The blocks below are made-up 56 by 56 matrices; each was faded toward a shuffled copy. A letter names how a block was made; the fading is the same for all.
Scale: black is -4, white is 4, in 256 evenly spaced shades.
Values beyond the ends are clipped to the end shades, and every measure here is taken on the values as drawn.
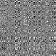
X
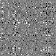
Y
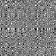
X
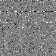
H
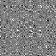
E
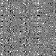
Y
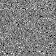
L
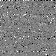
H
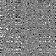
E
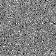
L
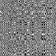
X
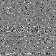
H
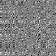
E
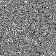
L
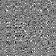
E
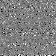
H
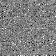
L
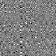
E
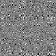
E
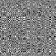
X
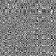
X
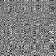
X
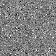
L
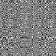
X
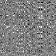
E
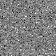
L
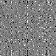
Y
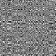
X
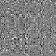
E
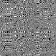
E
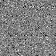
L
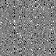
Y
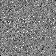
L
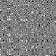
Y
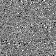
L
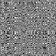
X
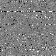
H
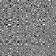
E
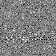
L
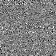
L
